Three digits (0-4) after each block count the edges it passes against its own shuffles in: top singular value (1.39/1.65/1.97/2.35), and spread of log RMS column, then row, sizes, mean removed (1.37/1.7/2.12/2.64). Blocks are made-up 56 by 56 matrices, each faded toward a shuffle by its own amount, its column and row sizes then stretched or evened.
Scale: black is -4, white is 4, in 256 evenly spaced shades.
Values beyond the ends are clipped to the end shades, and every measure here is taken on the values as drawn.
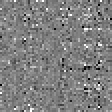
1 3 2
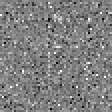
1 0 1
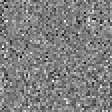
2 2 0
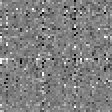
2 3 2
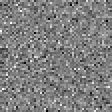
2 0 0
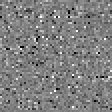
0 1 3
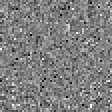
1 1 0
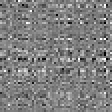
4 3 4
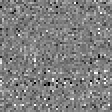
0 1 3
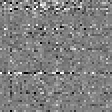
2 2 4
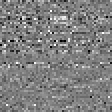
3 0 4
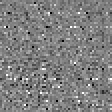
1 1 3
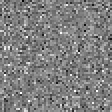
1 1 0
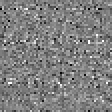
0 0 3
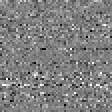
1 0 4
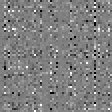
3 4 3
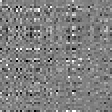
4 4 4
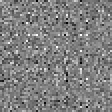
2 3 2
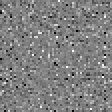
1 1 0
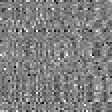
4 0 3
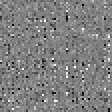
0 3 2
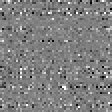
1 2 4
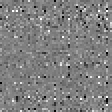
0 3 3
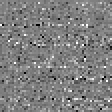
0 1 4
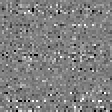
2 1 3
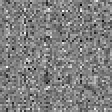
2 3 0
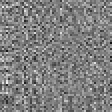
4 4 0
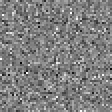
0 0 1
